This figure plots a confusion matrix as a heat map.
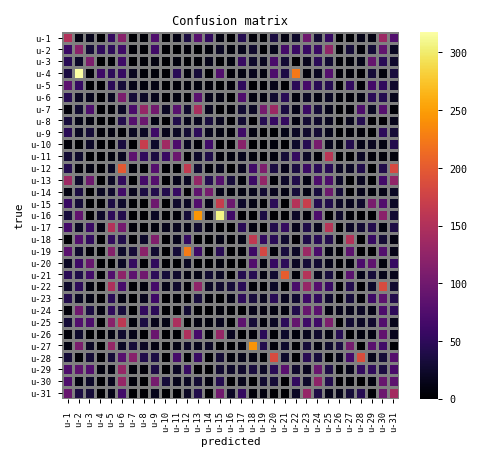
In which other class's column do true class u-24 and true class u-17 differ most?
u-25
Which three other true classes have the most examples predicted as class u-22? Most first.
u-4, u-15, u-25
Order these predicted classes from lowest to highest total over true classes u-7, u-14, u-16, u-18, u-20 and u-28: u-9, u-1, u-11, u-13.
u-1, u-11, u-9, u-13
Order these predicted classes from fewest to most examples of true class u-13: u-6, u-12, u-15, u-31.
u-12, u-6, u-15, u-31
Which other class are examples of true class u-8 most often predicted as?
u-7
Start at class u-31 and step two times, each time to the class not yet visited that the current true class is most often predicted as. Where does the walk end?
u-30
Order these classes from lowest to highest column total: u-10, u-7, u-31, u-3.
u-10, u-7, u-3, u-31
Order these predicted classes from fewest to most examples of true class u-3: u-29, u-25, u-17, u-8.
u-8, u-25, u-17, u-29
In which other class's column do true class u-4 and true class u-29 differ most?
u-2
